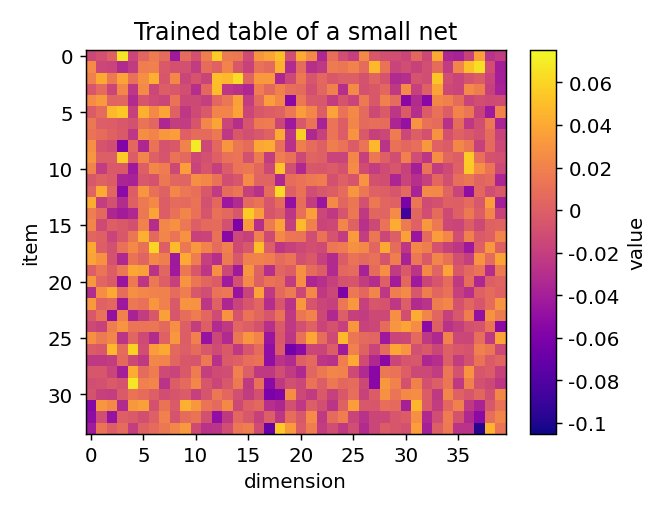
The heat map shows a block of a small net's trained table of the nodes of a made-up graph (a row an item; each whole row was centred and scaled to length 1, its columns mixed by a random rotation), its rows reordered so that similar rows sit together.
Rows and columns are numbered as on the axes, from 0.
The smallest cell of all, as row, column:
33, 37
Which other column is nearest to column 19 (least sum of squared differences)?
22
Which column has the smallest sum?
19
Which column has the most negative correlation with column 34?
11
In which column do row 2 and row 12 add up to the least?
36
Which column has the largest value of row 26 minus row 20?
29
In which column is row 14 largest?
15
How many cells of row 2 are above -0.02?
36
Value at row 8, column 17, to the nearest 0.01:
0.04
